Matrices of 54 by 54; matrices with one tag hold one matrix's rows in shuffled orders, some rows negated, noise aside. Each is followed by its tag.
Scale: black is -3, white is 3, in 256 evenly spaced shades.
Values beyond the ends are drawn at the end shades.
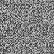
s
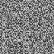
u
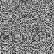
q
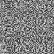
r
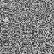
q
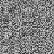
q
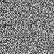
s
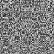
q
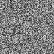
u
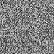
s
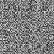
s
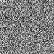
s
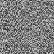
s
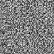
r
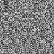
q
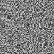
r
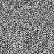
u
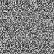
s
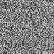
s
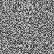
u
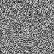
u
